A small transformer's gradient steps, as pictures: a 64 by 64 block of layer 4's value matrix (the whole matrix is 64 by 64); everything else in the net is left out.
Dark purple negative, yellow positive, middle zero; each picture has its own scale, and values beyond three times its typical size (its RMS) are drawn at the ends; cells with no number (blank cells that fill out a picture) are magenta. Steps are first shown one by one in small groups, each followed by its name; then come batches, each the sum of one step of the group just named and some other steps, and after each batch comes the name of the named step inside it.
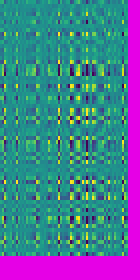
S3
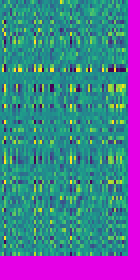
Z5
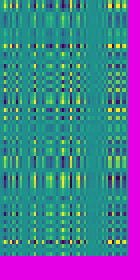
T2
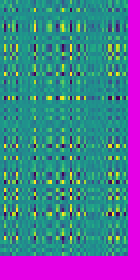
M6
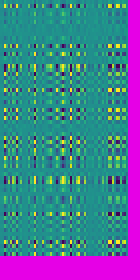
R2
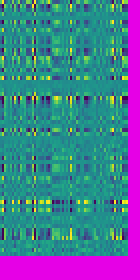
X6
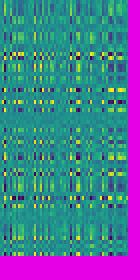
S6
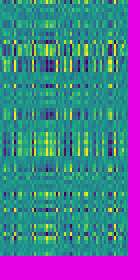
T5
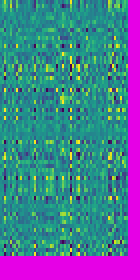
T2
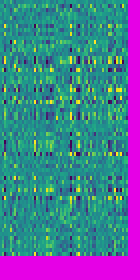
Z5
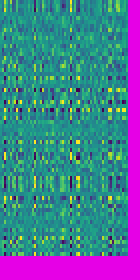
S6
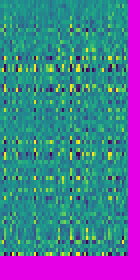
R2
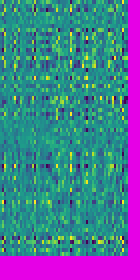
X6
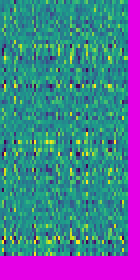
T5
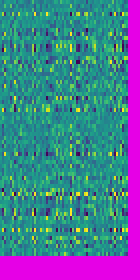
Z5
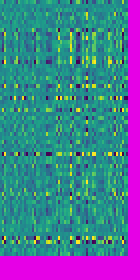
S3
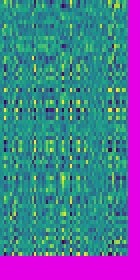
T2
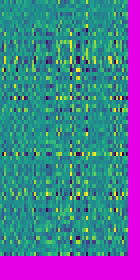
T5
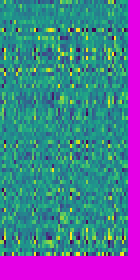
M6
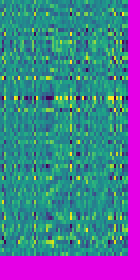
X6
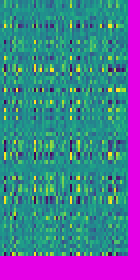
Z5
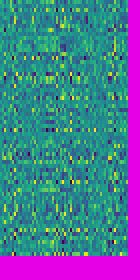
M6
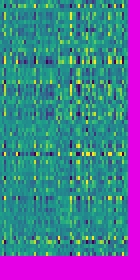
S3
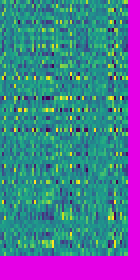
X6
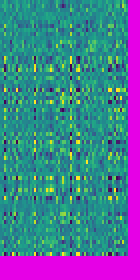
R2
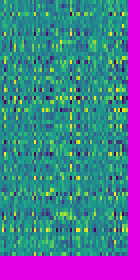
Z5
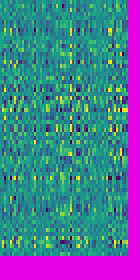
T2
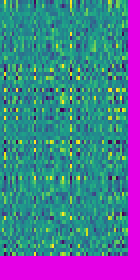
R2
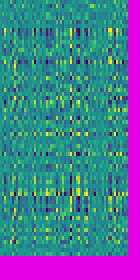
T5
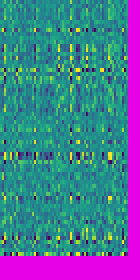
M6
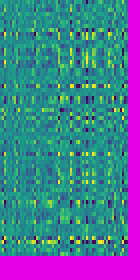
S3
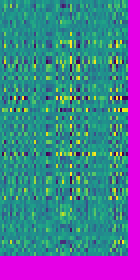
R2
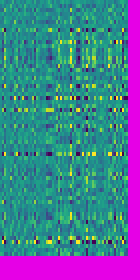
X6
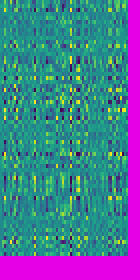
T2
